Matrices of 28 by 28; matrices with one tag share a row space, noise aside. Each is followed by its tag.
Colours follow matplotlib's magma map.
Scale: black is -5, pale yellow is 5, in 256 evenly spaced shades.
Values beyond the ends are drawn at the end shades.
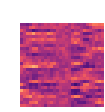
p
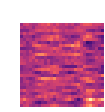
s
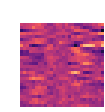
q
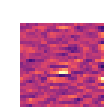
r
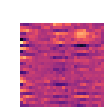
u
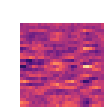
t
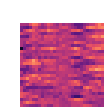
p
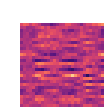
s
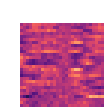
p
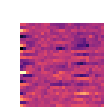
u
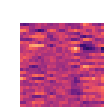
q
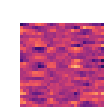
q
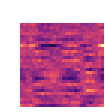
s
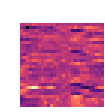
p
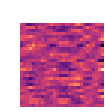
r
